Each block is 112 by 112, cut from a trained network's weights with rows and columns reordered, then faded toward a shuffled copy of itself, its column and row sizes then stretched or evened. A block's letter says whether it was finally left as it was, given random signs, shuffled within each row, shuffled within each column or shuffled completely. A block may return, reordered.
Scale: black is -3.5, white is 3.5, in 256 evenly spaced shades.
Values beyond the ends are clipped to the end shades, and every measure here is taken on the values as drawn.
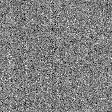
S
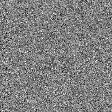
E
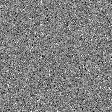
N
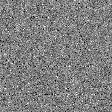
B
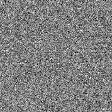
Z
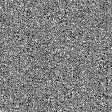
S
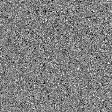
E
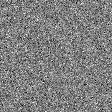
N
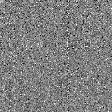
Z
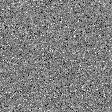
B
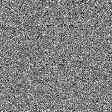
E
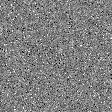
N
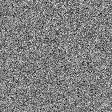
N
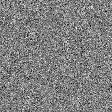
S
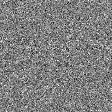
E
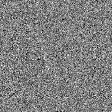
Z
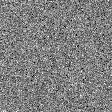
N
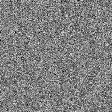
Z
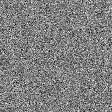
B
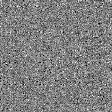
Z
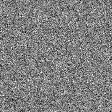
S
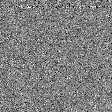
B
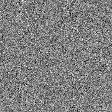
S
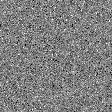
N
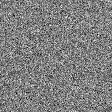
N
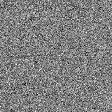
Z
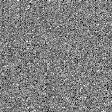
Z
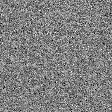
B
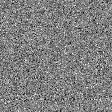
B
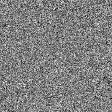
E
